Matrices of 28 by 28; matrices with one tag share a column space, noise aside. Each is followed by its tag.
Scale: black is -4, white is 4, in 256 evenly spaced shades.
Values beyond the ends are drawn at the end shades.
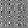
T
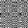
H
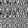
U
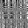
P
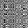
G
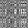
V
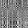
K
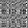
V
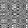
G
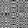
H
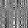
K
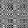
G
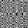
H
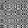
G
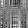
K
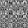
U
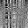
P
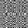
H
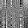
K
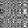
V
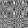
U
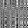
K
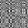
V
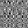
U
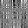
P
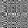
H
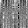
P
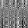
K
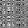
T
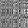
V
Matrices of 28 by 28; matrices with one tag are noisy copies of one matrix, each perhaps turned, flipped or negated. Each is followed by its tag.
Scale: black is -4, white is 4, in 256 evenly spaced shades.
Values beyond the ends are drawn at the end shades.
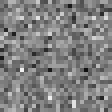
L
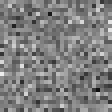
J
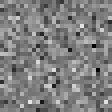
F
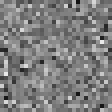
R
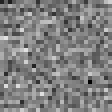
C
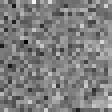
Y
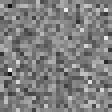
R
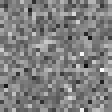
F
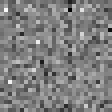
F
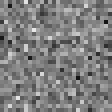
F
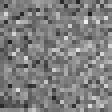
Y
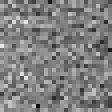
Y
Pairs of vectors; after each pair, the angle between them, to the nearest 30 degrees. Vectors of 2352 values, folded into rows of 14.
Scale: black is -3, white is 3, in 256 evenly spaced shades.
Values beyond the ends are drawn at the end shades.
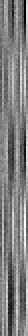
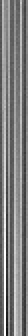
90 degrees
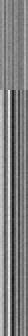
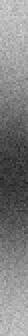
90 degrees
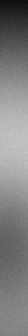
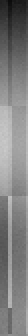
30 degrees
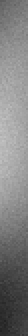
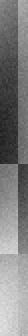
150 degrees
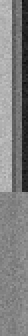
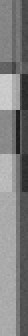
60 degrees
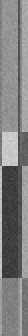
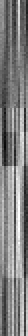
120 degrees
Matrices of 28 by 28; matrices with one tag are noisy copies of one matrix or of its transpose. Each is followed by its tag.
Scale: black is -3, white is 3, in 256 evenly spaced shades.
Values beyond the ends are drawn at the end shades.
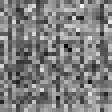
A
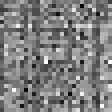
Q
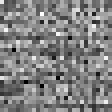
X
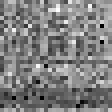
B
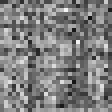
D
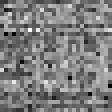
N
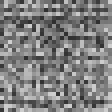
A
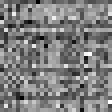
Q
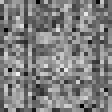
N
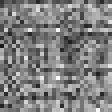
Q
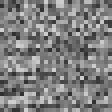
X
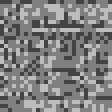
Q
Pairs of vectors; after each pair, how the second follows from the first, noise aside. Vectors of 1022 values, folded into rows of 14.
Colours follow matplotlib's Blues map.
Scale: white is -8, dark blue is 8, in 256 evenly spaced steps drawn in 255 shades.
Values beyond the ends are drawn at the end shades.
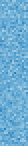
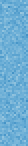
reversed, shrunk.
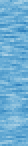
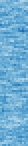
copied.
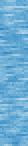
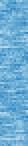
reversed.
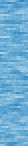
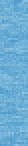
reversed, shrunk.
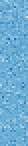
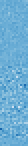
reversed, negated, partly zeroed.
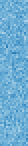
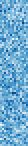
reversed, scaled up.
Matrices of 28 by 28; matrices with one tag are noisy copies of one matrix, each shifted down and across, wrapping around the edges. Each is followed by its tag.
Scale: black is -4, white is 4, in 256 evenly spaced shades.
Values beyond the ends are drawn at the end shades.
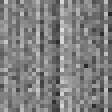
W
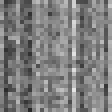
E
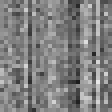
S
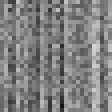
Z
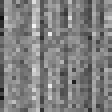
Z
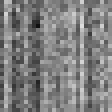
E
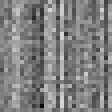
S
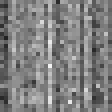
E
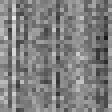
S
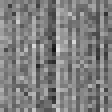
W
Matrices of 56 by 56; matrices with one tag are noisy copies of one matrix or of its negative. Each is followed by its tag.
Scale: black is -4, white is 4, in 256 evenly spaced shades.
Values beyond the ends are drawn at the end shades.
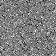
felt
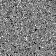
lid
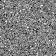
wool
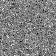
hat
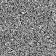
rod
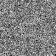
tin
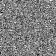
lid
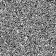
lid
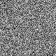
tin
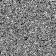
lid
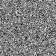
lid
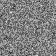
wool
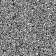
hat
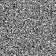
wool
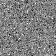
tin
